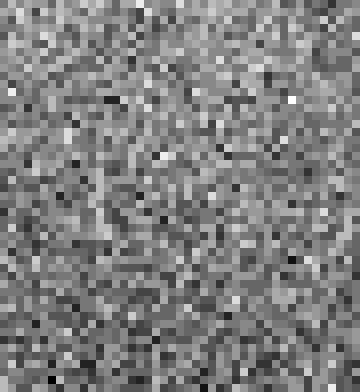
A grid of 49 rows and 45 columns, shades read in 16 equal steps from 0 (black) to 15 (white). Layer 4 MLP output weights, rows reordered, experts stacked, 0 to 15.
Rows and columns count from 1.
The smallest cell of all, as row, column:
48, 7
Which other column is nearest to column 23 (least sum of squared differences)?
1
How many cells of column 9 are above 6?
35
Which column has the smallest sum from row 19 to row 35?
4
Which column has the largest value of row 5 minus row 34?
45
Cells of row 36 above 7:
18
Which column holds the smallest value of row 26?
37
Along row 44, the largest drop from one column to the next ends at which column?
43
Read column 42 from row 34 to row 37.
8 9 8 10
